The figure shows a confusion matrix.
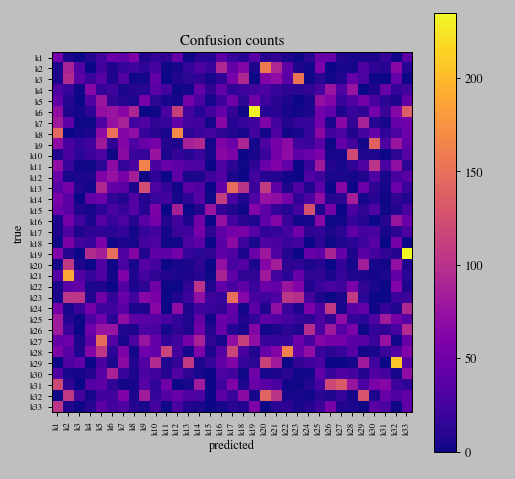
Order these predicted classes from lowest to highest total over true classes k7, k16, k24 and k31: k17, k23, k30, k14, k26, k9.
k23, k30, k9, k17, k14, k26
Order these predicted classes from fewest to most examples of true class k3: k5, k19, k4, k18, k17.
k19, k4, k5, k17, k18
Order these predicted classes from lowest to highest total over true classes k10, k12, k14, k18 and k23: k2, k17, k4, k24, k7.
k4, k24, k7, k2, k17
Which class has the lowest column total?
k15
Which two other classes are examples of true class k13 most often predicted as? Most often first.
k17, k9
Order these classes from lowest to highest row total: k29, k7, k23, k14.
k14, k7, k29, k23
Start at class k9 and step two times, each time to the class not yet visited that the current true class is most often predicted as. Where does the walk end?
k6
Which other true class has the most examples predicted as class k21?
k32
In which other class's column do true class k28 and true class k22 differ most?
k11
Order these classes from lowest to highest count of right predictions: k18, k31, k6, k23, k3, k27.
k18, k3, k27, k31, k6, k23
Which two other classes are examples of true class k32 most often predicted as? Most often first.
k20, k29
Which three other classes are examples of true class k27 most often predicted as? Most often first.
k5, k18, k14
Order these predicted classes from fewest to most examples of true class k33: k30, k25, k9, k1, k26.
k9, k25, k30, k26, k1
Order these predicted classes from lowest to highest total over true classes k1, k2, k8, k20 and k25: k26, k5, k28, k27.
k28, k26, k27, k5
